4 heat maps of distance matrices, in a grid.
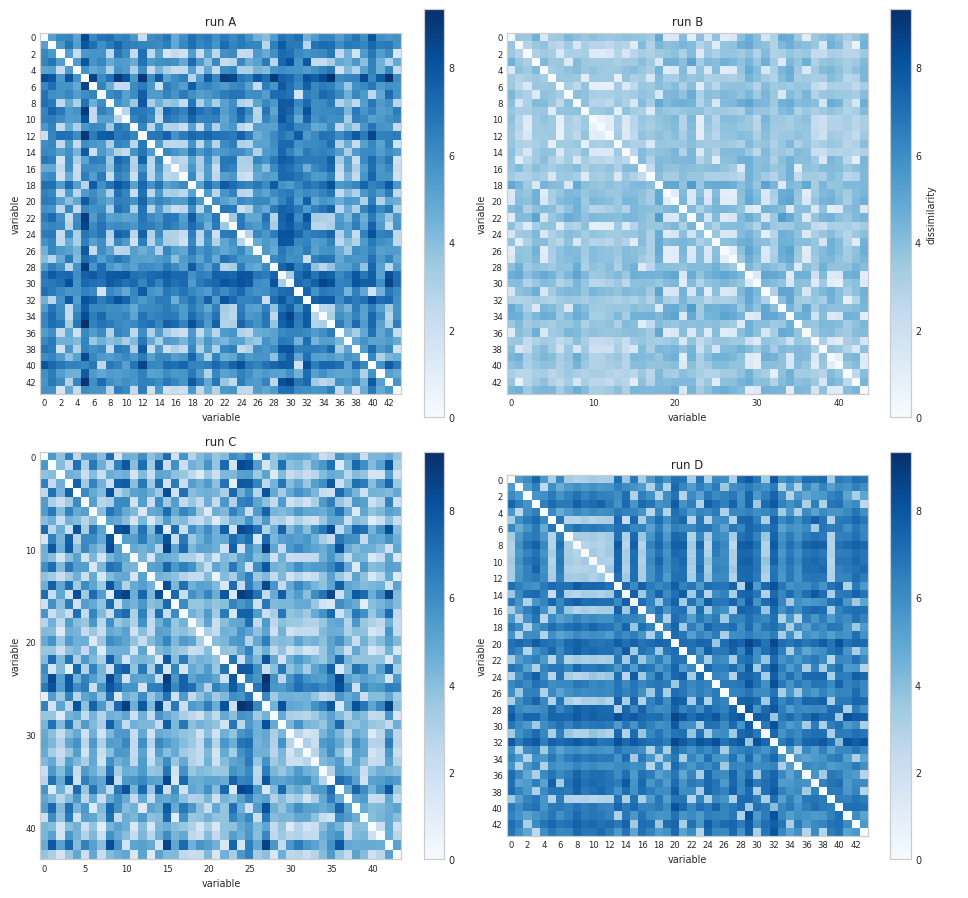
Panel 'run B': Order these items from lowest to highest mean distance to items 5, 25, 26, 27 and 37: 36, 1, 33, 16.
36, 1, 16, 33
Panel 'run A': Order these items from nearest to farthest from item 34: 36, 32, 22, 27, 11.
22, 11, 36, 27, 32
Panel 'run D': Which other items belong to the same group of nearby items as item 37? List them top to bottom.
6
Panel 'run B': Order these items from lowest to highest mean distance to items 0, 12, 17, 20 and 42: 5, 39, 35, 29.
5, 35, 39, 29
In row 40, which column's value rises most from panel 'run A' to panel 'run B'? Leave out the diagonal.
31
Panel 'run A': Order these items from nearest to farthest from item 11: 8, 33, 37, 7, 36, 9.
36, 8, 37, 33, 7, 9
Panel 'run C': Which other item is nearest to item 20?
6
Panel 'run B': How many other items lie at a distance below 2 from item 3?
3
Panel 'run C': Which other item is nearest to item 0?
26
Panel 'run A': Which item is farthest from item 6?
5
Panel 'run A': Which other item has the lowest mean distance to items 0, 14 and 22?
26
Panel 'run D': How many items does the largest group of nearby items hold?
15
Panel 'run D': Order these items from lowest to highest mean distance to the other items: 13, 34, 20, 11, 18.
11, 34, 18, 13, 20
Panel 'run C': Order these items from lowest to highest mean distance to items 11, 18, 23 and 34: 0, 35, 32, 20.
32, 0, 20, 35
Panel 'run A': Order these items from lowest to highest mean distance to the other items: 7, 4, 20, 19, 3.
4, 19, 3, 20, 7
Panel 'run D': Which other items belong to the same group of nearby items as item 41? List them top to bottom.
13, 28
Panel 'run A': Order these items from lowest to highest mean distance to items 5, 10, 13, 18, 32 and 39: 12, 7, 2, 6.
2, 7, 6, 12
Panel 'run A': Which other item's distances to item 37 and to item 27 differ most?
32
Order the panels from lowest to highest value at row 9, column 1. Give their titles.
run B, run D, run C, run A
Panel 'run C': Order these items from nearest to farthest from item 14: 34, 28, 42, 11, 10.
42, 10, 34, 11, 28
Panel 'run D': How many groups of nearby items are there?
8
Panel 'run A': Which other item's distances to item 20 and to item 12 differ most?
0
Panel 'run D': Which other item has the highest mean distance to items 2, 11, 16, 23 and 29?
20
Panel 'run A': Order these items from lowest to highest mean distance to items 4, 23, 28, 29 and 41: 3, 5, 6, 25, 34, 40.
3, 34, 25, 6, 40, 5
